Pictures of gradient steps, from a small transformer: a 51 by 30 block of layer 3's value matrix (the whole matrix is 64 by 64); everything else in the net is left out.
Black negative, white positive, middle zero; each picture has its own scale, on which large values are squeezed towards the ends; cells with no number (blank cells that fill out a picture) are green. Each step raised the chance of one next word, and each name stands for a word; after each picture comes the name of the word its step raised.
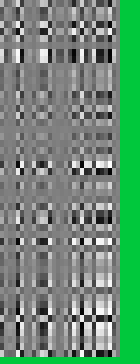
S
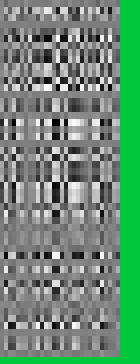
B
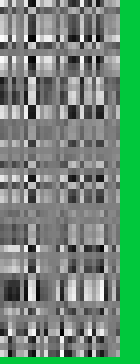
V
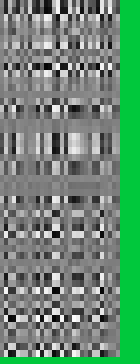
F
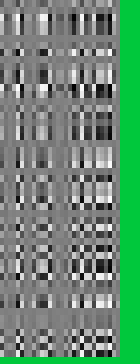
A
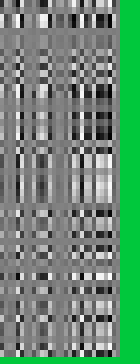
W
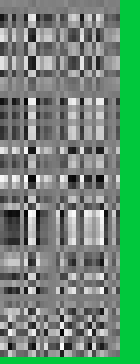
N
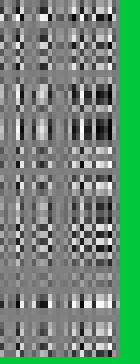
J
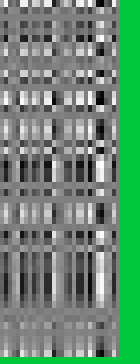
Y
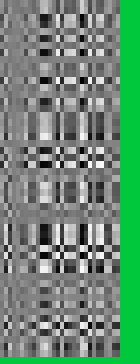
B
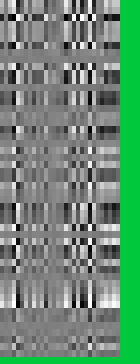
J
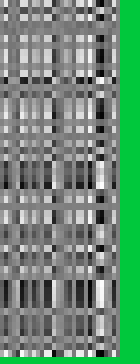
V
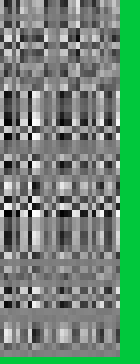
N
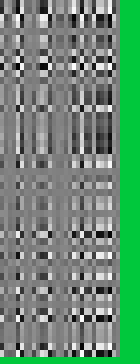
F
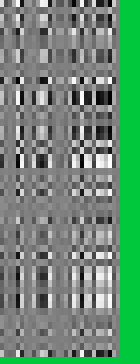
Y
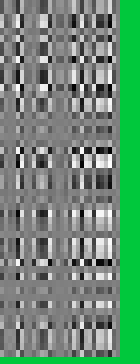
N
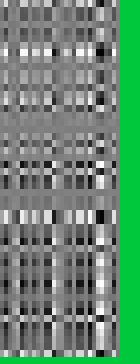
S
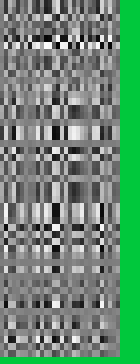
J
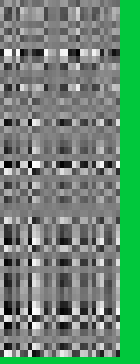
S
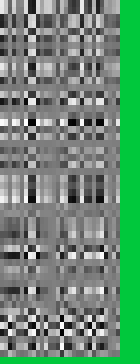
B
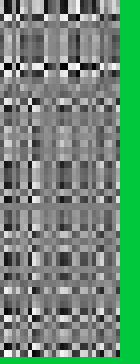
F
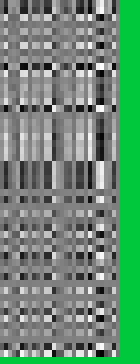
F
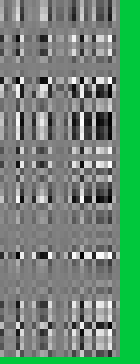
B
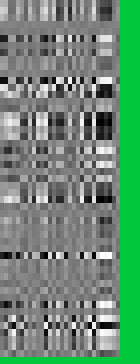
B
